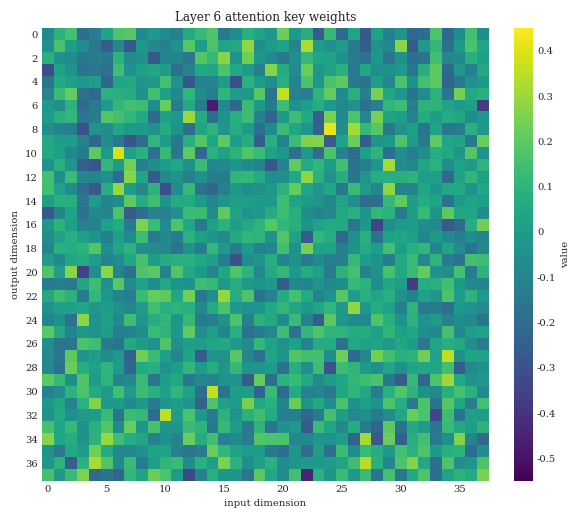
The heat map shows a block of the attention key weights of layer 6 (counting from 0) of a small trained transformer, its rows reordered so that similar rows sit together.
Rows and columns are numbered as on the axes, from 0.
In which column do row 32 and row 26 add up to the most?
10
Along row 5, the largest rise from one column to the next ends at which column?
20
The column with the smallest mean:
3
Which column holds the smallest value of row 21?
31
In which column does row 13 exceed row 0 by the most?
29
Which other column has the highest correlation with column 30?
17
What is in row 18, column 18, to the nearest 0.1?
-0.1
